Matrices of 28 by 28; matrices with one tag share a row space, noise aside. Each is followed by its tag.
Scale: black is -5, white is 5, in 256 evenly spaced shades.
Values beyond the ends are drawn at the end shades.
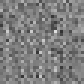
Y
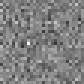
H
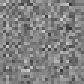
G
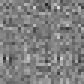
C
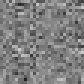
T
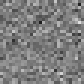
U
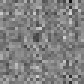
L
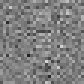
C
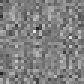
L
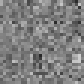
U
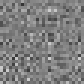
H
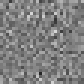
Y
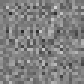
Y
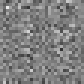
G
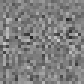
G
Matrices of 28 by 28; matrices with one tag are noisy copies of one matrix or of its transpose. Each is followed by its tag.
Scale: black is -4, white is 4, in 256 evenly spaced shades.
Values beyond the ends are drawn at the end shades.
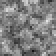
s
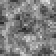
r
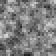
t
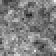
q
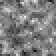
s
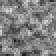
s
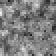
t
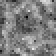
r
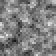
t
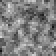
s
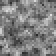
s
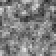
t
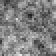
q
